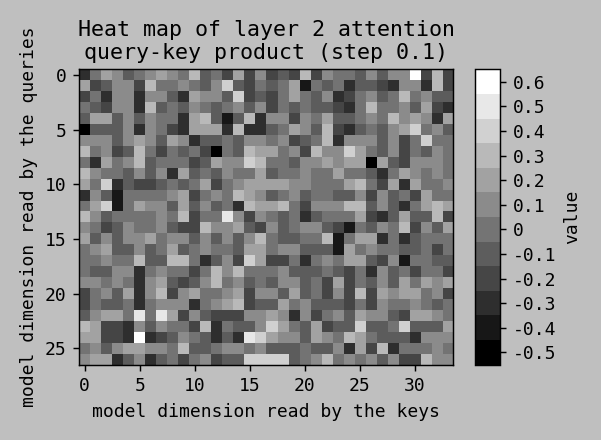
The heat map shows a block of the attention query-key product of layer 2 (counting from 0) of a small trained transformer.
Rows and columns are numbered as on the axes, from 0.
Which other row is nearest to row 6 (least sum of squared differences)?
15
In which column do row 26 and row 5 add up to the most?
22
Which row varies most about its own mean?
24
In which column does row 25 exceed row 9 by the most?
27
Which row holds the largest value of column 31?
6
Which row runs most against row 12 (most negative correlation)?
2
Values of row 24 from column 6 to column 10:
-0.3 -0.2 -0.1 0.1 0
